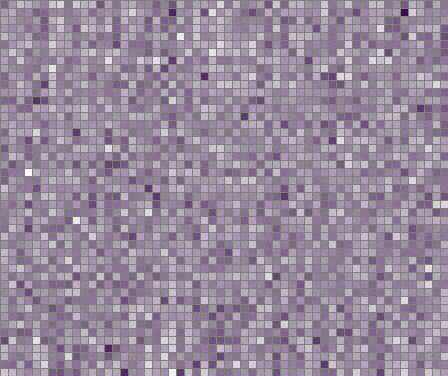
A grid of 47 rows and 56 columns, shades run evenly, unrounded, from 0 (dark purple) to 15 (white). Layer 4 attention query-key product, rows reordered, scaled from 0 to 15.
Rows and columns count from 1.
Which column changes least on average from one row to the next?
31
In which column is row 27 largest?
19
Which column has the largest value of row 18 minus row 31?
43
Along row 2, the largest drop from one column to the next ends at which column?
51
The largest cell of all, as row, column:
22, 4
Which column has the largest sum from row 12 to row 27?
7
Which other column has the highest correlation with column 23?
16
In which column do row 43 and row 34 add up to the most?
54
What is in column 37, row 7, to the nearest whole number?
5
